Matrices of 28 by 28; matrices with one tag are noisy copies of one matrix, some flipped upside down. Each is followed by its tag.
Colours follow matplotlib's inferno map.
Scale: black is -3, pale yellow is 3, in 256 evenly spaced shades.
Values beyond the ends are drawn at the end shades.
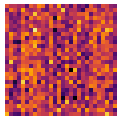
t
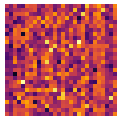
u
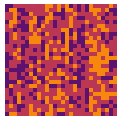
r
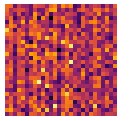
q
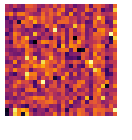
u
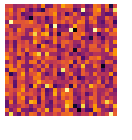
q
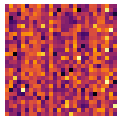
t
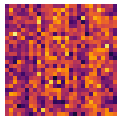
r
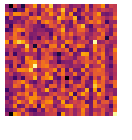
u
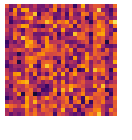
u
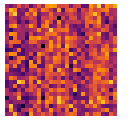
r
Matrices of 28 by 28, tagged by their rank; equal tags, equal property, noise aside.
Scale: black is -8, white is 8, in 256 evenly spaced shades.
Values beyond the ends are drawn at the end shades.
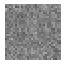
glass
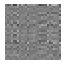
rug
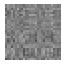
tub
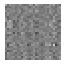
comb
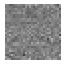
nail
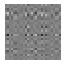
rug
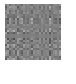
rug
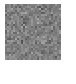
glass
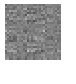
comb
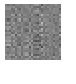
tub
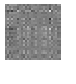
rug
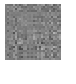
comb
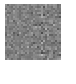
glass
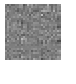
nail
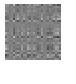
rug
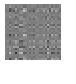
rug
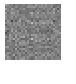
nail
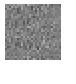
glass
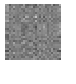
comb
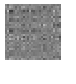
tub
